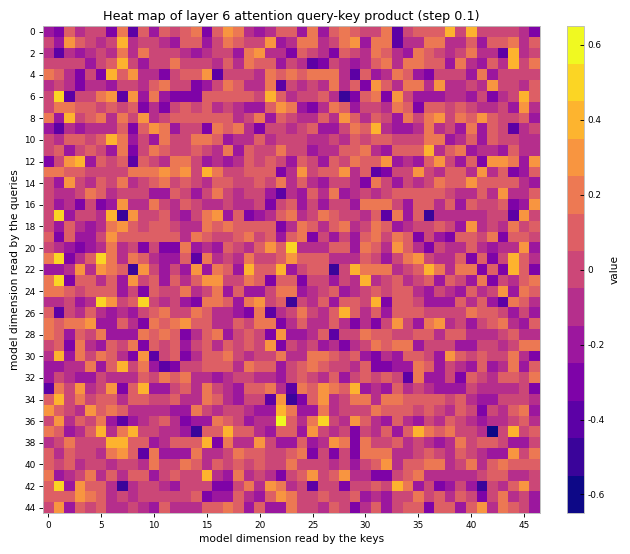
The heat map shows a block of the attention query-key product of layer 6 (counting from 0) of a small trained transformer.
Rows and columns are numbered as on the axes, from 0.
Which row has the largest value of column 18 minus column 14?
37
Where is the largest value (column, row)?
22, 36
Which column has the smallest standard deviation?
18
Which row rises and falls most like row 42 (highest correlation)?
6
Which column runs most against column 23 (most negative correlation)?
9
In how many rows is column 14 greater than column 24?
17
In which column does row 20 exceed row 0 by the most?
33
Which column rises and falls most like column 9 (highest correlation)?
29
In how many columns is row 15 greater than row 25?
18
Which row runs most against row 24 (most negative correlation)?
2
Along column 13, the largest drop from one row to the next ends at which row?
28
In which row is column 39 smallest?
32
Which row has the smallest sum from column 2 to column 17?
20
